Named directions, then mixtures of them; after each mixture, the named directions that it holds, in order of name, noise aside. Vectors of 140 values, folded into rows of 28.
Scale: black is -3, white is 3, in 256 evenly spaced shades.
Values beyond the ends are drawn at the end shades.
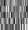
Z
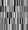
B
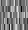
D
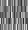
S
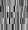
B, Z.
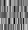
S, Z.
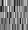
B.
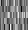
D.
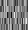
B, S.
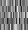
D.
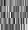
Z.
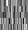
S, Z.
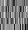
Z.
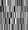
B, D, Z.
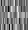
D.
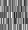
B, S.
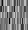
B.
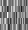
B, D, S.
